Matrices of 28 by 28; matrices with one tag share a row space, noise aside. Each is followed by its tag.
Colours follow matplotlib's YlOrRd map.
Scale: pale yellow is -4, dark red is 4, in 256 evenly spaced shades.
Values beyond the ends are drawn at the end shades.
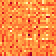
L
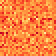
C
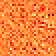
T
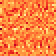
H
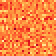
C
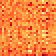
L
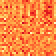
C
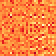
T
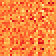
T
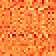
T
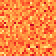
C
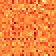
T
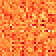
T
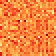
H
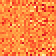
T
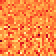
H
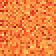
C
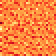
H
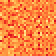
H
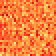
C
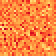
C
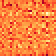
L
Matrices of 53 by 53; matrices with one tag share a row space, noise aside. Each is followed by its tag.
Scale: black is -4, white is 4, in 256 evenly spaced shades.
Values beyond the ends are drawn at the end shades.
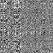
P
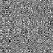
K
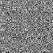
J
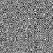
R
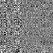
P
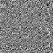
J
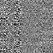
P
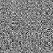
J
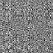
K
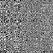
P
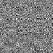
R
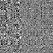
P
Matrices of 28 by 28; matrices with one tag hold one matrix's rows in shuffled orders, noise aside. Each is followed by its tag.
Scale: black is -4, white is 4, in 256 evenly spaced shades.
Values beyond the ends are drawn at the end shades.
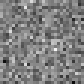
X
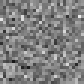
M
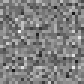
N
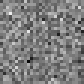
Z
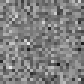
Z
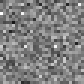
M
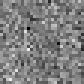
Z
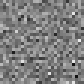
N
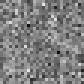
Z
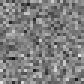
M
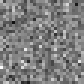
M
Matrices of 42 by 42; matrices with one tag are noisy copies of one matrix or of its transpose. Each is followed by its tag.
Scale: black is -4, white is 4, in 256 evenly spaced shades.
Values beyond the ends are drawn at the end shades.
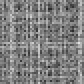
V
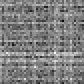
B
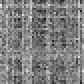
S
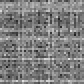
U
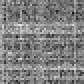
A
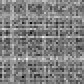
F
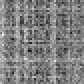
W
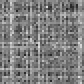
V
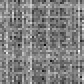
S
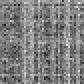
A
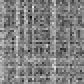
W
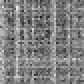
W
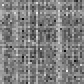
F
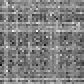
S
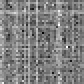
F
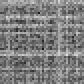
W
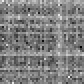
W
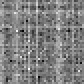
F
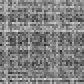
S
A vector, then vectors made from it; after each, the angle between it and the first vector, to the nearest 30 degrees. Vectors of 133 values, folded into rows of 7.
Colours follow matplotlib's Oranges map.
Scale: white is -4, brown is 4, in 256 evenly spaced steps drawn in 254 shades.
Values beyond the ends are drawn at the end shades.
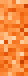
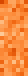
90 degrees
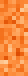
120 degrees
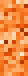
30 degrees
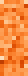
60 degrees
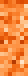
150 degrees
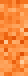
150 degrees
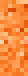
30 degrees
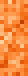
60 degrees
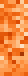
120 degrees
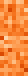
60 degrees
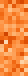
150 degrees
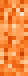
120 degrees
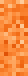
60 degrees
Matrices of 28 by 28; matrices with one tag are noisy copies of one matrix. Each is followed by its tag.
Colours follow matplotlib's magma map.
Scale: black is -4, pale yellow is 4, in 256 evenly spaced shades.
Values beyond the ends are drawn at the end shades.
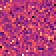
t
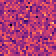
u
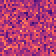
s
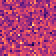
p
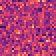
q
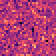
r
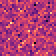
q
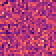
r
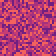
r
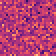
p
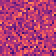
r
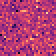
q
